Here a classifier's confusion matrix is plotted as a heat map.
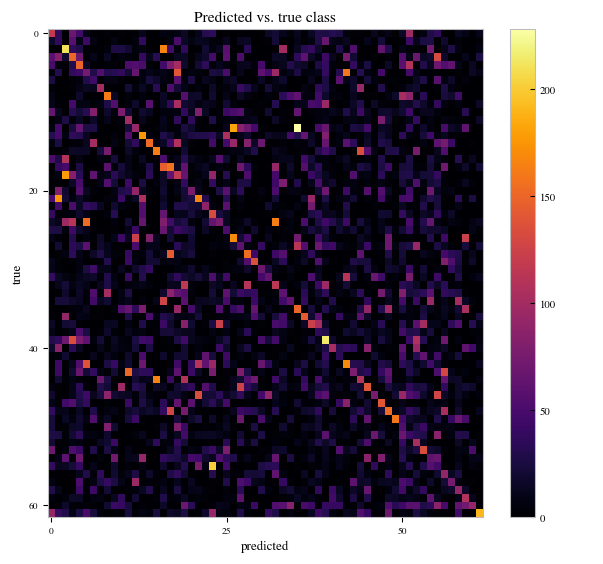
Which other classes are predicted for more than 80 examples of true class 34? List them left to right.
16, 54, 58
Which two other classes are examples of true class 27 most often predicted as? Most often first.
35, 52
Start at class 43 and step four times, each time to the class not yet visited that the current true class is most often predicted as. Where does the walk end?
5
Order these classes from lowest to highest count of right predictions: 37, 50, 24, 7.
50, 24, 7, 37
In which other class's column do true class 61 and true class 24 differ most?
32
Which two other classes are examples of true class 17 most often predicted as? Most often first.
16, 32
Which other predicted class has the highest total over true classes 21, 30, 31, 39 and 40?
1
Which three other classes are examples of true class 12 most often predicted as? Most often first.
35, 26, 27
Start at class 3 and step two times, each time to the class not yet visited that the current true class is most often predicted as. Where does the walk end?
23
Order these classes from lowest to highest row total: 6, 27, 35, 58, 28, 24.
6, 58, 28, 27, 35, 24
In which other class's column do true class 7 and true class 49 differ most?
44
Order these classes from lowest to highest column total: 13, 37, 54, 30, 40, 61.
61, 40, 30, 37, 54, 13
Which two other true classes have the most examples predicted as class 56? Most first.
43, 48
